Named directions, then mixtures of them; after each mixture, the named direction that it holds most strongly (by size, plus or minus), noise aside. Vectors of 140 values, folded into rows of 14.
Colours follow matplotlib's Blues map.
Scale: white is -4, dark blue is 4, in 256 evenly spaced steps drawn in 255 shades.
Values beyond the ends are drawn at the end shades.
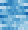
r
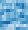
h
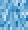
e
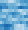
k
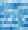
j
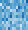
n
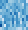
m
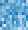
m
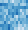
k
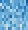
n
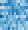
r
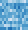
j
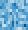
m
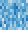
m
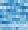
r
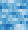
k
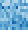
n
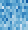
n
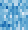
e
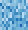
n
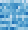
j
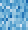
n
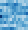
r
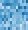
n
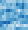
h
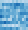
j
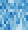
m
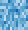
e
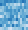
j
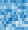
j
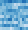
j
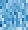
m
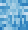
r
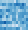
h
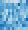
e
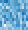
m
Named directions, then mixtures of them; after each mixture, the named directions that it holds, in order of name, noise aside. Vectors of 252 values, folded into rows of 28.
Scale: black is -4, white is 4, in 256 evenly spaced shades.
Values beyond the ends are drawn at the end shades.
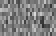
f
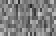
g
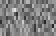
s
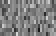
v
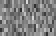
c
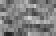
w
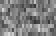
v, w.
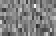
c, w.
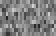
s, v, w.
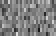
v.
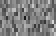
s, v.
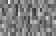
g, v.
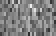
g.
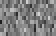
c, g, s.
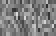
s.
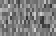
f.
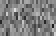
s.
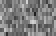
c, g, w.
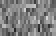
f, v, w.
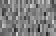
v.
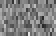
f, g, w.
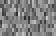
g, s, v.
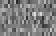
f.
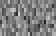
g, s, v.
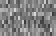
f, s.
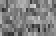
v, w.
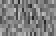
c, g, s.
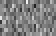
c.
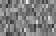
c, s, w.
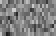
s, w.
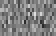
f.
